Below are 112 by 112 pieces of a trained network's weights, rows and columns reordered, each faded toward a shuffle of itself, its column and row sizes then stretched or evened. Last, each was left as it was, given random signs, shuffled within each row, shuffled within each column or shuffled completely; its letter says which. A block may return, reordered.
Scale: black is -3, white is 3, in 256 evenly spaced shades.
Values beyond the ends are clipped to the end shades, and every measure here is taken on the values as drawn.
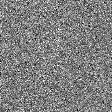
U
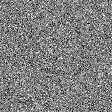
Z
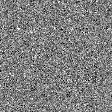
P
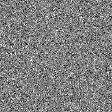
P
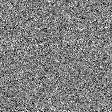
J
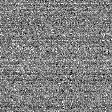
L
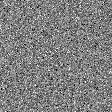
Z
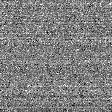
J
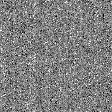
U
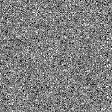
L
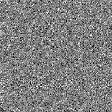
L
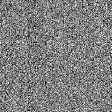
L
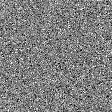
Z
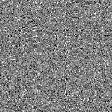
L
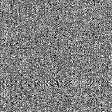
L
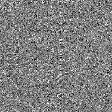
L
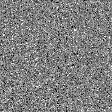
U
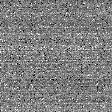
L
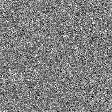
U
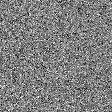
Z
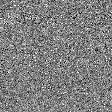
J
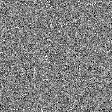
P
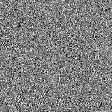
L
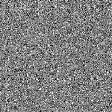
L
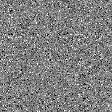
L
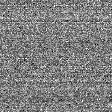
L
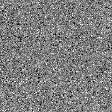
P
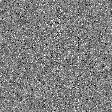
U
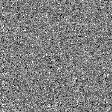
P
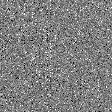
U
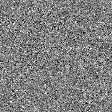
J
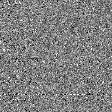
P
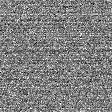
J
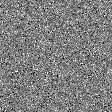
Z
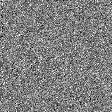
U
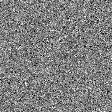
J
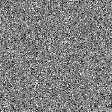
L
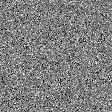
Z
